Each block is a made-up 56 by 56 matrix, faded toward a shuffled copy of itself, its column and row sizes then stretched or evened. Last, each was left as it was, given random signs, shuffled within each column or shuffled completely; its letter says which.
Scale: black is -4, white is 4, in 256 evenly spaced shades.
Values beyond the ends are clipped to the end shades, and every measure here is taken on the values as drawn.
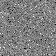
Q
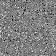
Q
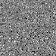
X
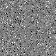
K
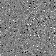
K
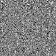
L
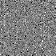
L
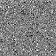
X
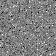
Q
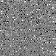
X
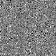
L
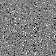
L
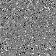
L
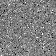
Q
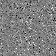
K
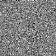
L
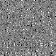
X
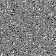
K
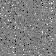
K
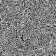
K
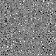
X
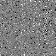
L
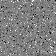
Q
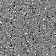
K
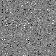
L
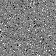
Q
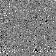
L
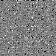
L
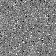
Q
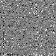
X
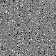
K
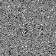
L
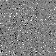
L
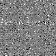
X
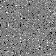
K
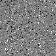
K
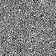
K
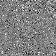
L
